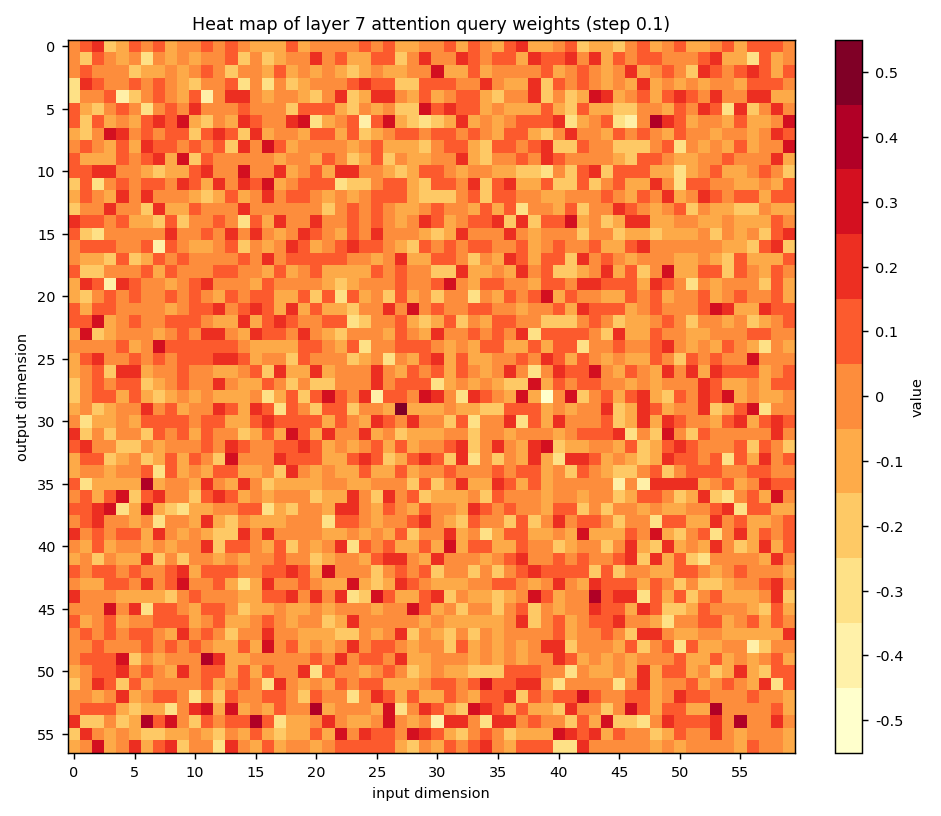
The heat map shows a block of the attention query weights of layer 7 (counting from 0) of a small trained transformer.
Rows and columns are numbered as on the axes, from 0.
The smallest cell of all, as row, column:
28, 39
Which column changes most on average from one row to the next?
30
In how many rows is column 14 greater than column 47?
25
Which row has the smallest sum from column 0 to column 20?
55
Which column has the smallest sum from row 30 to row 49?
33
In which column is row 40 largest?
31
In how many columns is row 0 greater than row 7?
19
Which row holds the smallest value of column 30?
54
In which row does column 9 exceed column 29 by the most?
6
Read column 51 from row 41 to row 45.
-0.2 0.1 0 -0.2 -0.1
